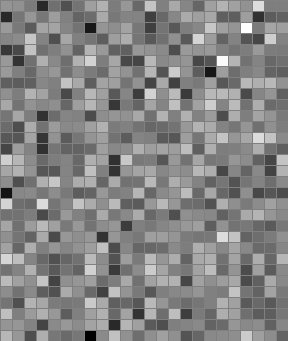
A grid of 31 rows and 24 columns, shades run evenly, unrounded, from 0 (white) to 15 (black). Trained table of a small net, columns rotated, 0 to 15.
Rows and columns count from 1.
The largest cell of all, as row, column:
31, 8
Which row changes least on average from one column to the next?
12
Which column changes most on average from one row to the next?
1
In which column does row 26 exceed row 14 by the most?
16
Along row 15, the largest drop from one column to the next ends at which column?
11
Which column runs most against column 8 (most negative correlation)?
21
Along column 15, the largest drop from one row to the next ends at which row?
9
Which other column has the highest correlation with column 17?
3
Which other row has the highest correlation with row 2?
18
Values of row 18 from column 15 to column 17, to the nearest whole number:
6 4 9
